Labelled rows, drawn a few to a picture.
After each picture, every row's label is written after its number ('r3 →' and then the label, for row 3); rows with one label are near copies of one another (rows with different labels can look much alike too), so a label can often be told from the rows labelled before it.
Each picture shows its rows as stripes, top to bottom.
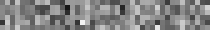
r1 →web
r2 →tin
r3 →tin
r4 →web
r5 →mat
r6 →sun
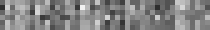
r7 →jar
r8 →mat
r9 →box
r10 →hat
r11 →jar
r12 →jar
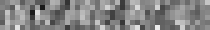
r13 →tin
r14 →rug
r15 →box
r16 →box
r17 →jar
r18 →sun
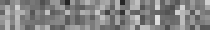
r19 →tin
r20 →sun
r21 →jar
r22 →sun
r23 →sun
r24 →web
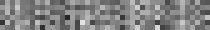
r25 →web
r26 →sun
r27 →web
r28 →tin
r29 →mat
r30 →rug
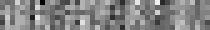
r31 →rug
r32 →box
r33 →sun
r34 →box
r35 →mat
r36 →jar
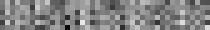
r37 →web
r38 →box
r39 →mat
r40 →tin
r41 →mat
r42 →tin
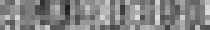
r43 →hat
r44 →tin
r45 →tin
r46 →sun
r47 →hat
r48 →web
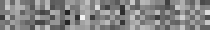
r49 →web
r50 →jar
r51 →tin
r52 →mat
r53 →tin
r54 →web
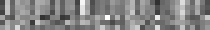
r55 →mat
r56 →mat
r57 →mat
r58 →hat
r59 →box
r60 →sun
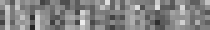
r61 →hat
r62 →sun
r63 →mat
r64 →box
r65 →mat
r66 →box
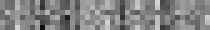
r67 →rug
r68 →rug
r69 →jar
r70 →tin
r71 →hat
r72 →rug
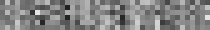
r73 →web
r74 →tin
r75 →box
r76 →tin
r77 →rug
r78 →sun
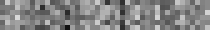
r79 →jar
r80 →rug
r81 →tin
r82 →sun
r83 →jar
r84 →tin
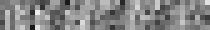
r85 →tin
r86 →rug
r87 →box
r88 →web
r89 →mat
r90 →box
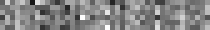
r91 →box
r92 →tin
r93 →hat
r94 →mat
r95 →sun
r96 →hat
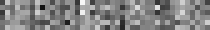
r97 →mat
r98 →rug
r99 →mat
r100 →jar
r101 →tin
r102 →jar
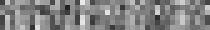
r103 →mat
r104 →tin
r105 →hat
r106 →mat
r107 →mat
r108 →box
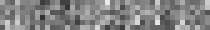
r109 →hat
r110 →tin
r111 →web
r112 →rug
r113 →sun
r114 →jar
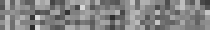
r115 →web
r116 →mat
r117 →tin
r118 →box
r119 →sun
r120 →box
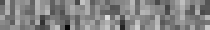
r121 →mat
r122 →web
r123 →web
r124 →hat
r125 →rug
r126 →tin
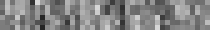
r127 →box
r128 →jar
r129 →jar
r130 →rug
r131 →tin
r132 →rug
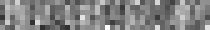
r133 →sun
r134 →jar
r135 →jar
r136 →mat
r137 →box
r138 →hat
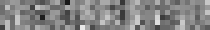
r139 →tin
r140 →box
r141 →tin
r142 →rug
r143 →sun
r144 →mat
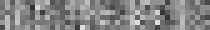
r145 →web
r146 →box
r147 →rug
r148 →web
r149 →sun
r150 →mat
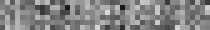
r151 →web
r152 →tin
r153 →hat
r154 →web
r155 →sun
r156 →jar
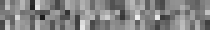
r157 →box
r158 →box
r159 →tin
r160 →rug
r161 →mat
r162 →mat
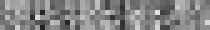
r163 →jar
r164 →jar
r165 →rug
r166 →box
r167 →tin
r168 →rug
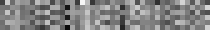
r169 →mat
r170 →tin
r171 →web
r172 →tin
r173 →jar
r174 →tin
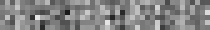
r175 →web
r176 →sun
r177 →tin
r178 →box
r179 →hat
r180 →rug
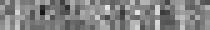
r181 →web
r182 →hat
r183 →rug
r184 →jar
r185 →sun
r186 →sun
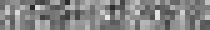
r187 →tin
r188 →box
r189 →sun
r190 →hat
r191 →web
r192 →web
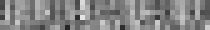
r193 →mat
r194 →mat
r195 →web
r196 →mat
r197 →sun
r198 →tin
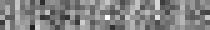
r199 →rug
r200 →sun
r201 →web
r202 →hat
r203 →mat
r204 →box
